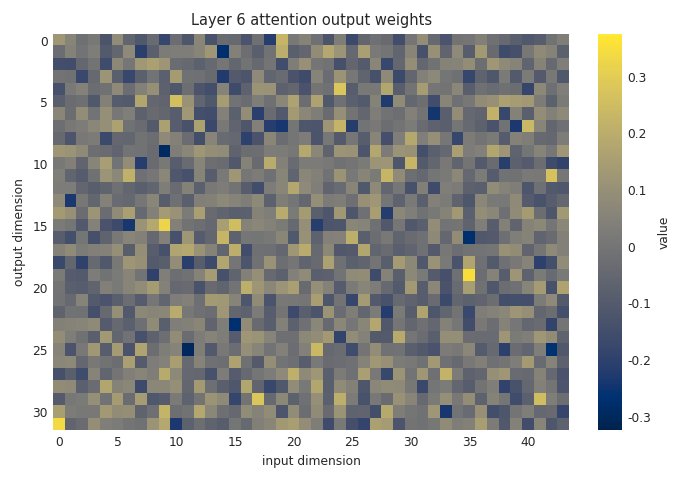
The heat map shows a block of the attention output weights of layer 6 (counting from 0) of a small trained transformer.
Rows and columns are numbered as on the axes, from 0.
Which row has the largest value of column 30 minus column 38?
10
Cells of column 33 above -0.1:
27
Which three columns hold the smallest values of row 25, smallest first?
11, 42, 38
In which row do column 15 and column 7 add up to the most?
15
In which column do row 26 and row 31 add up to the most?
0
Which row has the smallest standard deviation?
26
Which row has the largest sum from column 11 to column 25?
9
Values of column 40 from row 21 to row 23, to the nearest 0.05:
-0.15 0.1 -0.05
